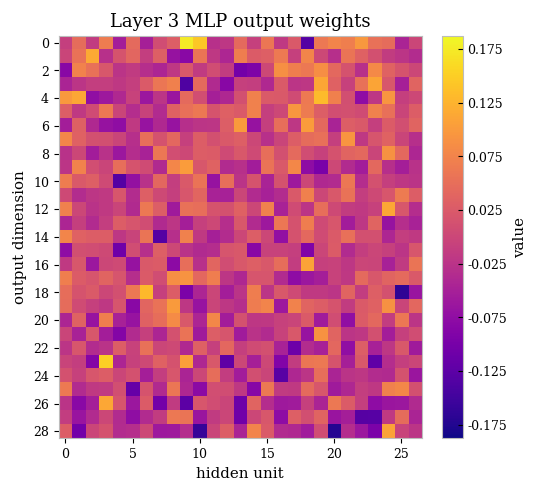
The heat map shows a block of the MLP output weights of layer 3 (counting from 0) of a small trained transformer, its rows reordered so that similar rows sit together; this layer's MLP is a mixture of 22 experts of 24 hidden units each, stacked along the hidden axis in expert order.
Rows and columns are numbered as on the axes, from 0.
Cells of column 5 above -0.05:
22
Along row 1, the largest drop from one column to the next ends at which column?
3
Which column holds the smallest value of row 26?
9
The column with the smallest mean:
5
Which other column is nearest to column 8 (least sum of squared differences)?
11
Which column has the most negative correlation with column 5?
25
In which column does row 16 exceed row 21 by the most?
18
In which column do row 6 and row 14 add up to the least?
7
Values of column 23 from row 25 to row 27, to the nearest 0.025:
-0.025 -0.075 -0.125
